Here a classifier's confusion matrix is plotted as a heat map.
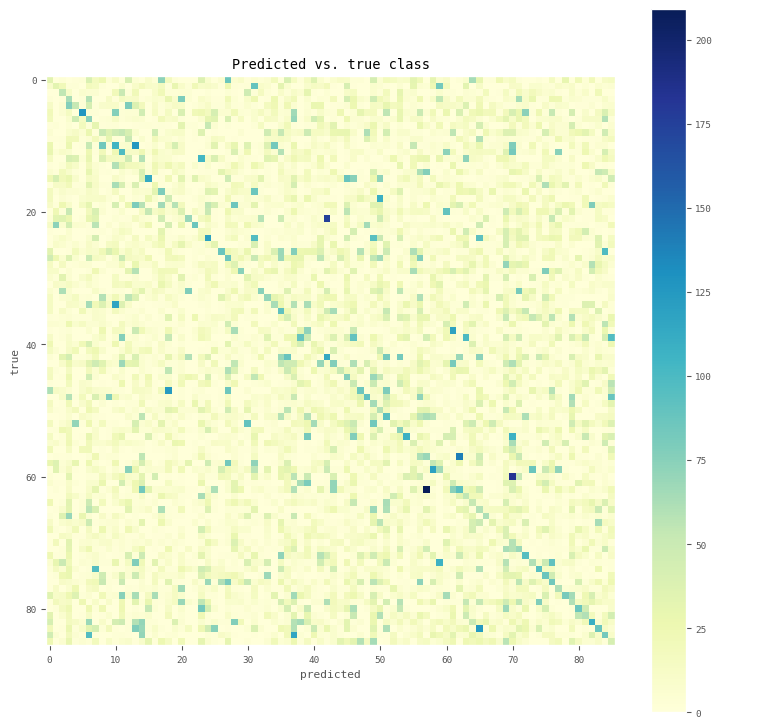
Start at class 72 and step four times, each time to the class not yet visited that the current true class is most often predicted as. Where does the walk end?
39
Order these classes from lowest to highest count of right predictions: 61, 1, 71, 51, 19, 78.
1, 61, 19, 71, 78, 51
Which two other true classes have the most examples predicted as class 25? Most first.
83, 62
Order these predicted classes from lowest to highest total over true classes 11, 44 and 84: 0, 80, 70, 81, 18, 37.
80, 81, 18, 0, 70, 37
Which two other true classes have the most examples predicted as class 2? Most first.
32, 73
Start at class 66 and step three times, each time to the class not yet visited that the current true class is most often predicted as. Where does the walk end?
60
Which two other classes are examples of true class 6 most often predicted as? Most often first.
37, 84
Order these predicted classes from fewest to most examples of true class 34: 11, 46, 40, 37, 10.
40, 46, 11, 37, 10
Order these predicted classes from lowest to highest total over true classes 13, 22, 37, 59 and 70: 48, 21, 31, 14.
21, 14, 48, 31
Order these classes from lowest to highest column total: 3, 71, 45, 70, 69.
45, 71, 3, 70, 69
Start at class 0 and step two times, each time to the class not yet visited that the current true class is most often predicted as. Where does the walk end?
56
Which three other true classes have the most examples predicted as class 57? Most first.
62, 14, 51
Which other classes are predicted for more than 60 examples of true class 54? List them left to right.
39, 46, 70
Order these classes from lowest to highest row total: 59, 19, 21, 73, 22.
22, 21, 73, 59, 19
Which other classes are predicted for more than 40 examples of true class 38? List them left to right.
13, 28, 39, 46, 61
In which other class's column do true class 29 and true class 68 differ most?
55
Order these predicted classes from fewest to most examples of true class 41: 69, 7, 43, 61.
61, 69, 7, 43
